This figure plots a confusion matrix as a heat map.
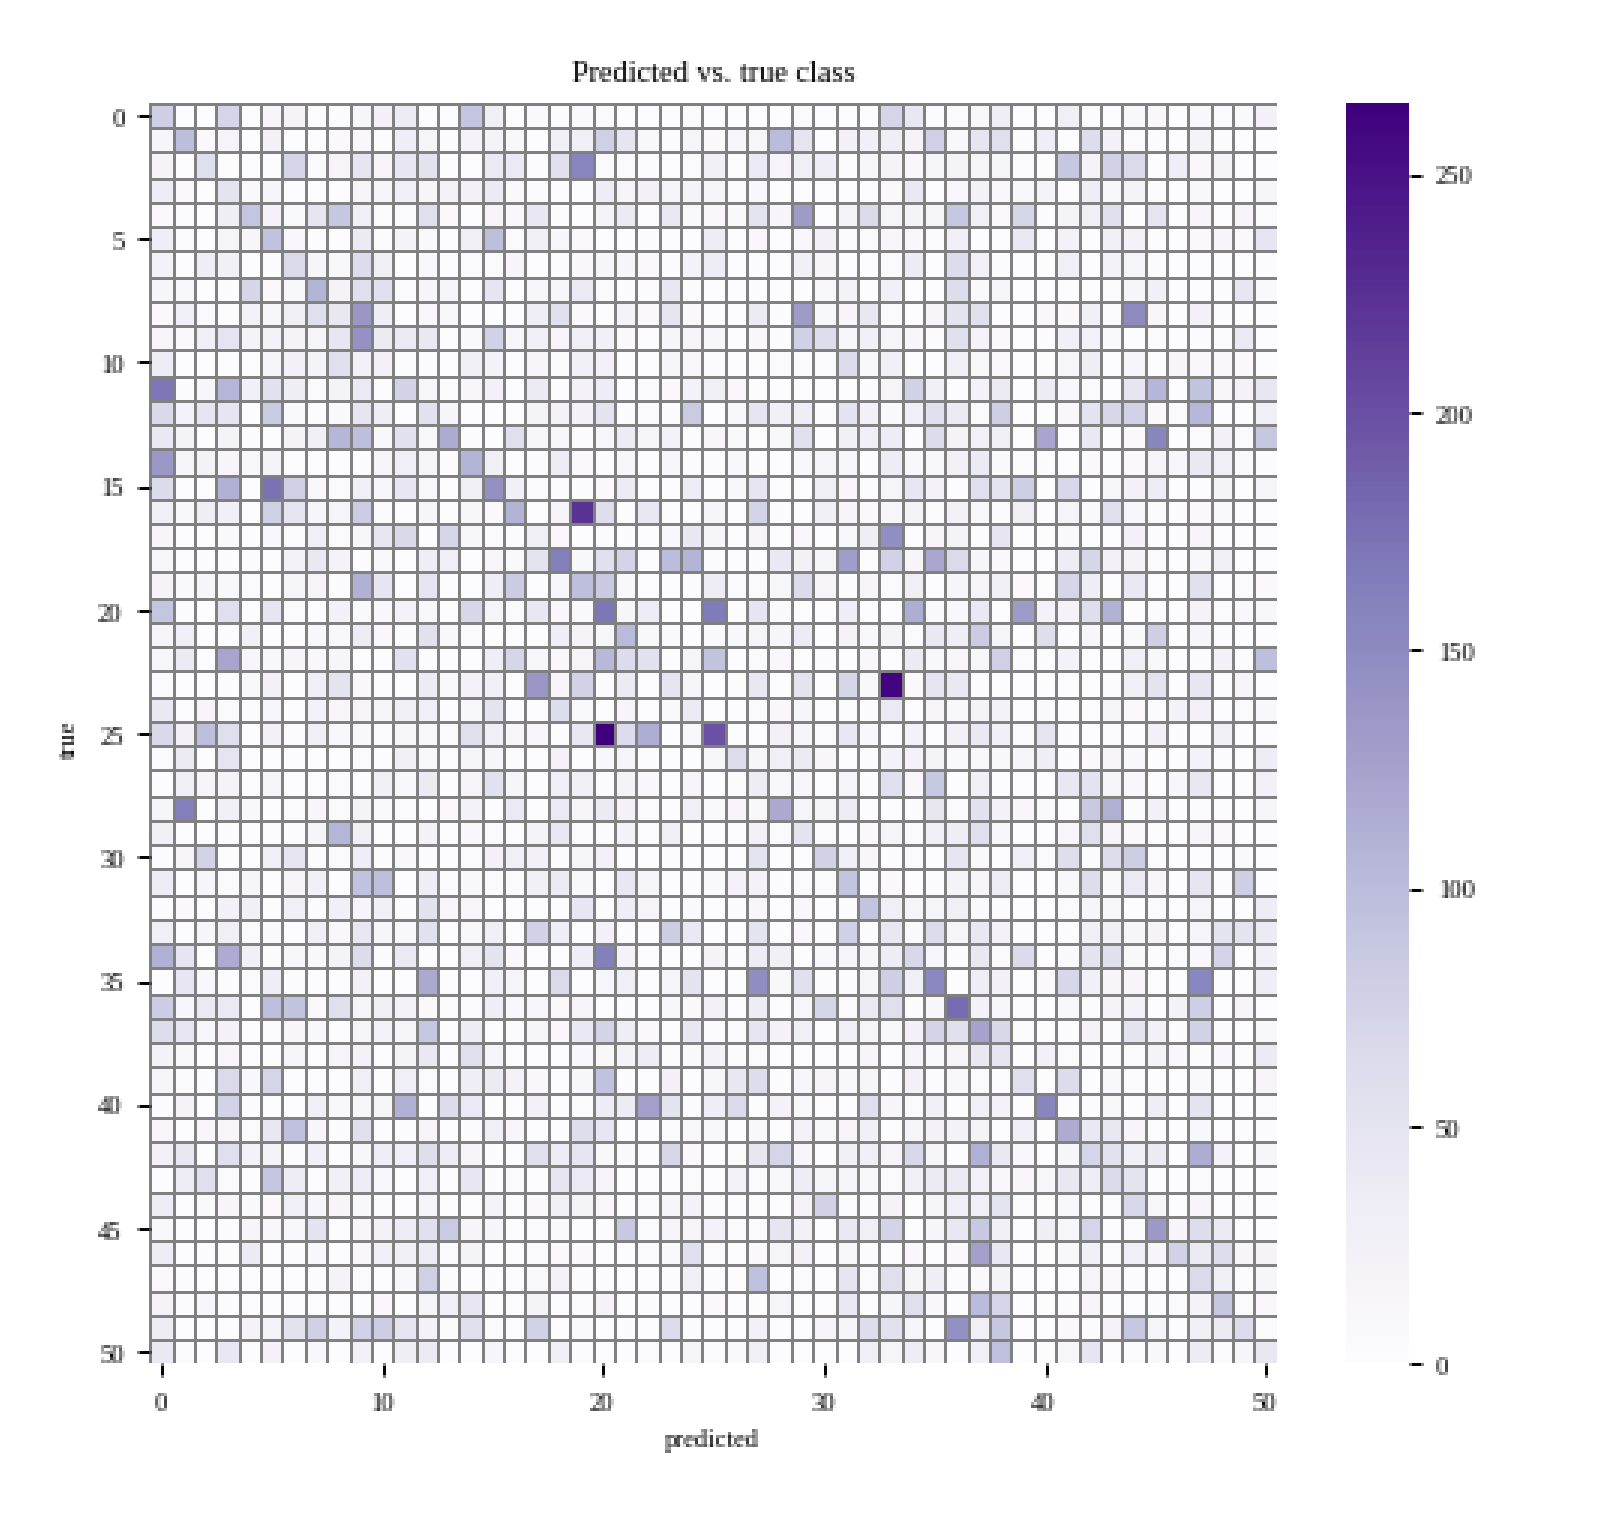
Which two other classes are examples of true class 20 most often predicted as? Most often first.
25, 39
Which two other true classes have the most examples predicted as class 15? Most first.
5, 9
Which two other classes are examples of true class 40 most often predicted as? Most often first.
22, 11
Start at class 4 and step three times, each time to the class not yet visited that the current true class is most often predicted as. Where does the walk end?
44
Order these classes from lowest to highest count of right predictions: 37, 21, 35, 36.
21, 37, 35, 36
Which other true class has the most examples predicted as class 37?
46
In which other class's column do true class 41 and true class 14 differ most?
0
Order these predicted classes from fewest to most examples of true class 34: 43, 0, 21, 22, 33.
22, 21, 33, 43, 0
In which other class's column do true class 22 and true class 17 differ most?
33
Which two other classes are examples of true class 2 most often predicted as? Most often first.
19, 41
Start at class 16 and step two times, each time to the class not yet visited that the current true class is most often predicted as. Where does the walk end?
9
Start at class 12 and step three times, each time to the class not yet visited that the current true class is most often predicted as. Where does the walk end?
35
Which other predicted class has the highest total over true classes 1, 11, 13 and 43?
45
